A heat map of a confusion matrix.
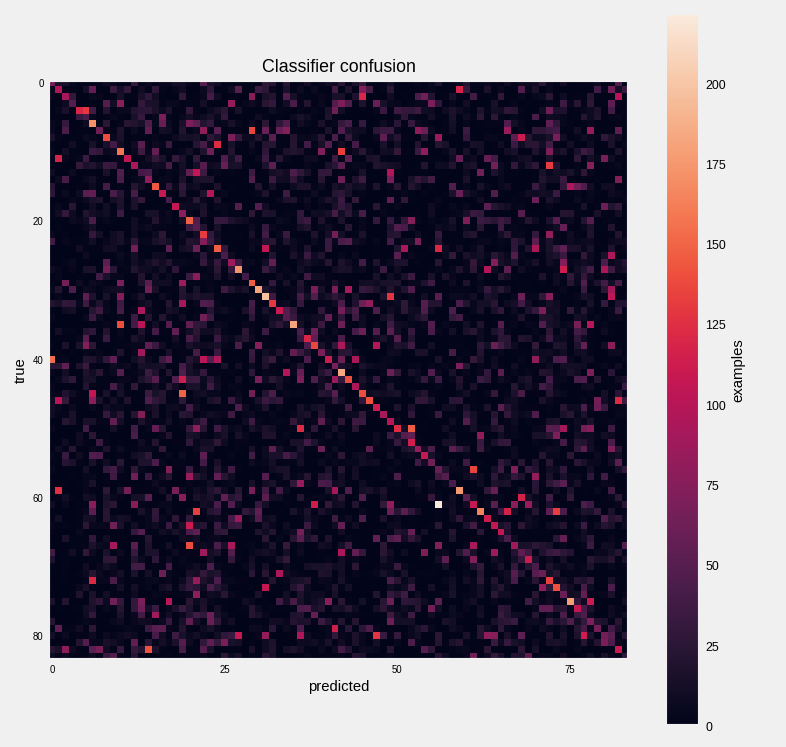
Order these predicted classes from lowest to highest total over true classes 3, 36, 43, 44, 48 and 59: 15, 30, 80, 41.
80, 30, 15, 41
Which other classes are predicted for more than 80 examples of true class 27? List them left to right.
63, 74, 80
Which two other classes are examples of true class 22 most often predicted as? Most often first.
72, 41
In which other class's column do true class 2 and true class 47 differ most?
45
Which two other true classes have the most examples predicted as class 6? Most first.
72, 45
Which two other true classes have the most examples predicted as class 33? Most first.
71, 7
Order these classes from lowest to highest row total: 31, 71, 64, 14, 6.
71, 14, 64, 6, 31
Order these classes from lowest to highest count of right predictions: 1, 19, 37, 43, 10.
19, 1, 37, 43, 10
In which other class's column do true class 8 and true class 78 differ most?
68
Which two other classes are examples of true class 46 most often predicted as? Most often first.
82, 1
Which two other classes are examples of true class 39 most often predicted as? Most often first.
13, 35
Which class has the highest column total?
42
